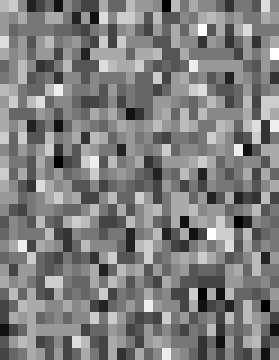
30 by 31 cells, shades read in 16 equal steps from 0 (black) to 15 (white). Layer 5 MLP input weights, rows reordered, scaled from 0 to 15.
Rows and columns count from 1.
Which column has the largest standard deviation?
23
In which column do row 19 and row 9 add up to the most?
5
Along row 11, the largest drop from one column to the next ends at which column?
30
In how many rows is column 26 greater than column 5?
12
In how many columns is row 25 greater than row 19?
15
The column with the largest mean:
3
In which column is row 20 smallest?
22
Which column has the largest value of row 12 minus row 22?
11
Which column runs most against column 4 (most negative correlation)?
1
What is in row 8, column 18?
4
